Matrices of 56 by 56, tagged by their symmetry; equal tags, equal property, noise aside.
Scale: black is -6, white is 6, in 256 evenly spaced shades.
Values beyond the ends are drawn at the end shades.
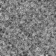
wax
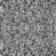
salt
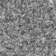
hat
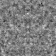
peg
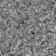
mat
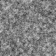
mat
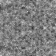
salt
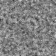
wax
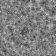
wax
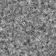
mat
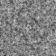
wax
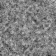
wax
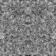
peg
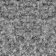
peg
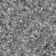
mat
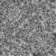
mat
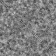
mat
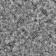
wax
